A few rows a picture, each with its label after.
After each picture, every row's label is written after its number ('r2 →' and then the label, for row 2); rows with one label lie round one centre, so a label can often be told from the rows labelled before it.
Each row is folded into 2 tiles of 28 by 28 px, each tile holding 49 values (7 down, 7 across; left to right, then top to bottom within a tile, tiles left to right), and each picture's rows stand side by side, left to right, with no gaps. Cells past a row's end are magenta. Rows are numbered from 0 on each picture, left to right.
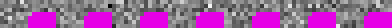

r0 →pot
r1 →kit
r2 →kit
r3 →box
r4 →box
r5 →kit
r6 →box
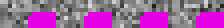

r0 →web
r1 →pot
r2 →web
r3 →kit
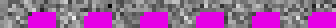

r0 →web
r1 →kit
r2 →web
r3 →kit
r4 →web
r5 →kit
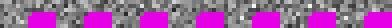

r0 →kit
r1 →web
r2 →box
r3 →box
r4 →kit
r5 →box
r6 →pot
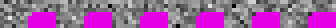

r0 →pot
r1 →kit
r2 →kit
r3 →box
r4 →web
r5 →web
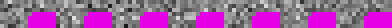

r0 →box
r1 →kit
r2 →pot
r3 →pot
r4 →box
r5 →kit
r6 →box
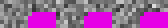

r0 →box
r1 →web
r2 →box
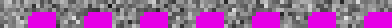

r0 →kit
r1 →kit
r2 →box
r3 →pot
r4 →box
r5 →web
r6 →pot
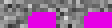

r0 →box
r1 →pot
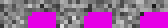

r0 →kit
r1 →kit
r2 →web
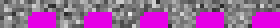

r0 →pot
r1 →web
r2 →box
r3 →kit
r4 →kit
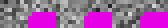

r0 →pot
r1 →kit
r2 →box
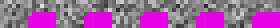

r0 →box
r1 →web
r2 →box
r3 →box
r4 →box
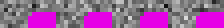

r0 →box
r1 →web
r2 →kit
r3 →kit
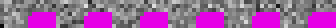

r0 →kit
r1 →box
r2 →box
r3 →box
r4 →kit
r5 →kit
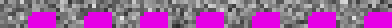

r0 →pot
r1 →kit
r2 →pot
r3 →box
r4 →box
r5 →box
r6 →kit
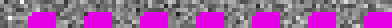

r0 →pot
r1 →web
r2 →kit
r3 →web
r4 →kit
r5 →kit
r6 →box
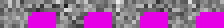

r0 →kit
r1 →web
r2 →kit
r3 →pot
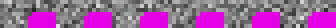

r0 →kit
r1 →box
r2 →kit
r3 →box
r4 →box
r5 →pot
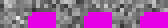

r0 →kit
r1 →box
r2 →box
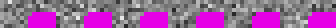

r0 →box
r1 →pot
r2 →pot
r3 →box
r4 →web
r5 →kit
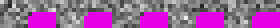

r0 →web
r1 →kit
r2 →web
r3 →kit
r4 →kit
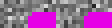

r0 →pot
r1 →box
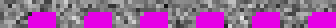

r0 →web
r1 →kit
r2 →kit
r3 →box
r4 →kit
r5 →pot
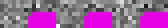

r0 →kit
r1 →box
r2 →kit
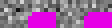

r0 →pot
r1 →kit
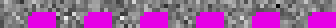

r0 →kit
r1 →pot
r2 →pot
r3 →web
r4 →kit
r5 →web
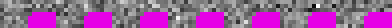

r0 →kit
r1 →web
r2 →box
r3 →pot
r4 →kit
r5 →kit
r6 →pot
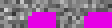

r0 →pot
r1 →kit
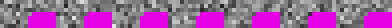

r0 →box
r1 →web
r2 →box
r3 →kit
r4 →web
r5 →web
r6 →box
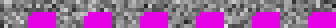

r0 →kit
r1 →pot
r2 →kit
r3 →box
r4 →box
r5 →kit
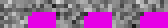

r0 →kit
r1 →web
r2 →web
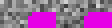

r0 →web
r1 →box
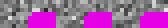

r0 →pot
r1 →web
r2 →box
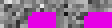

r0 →box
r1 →web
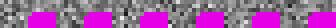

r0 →pot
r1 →web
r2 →pot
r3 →box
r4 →kit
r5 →web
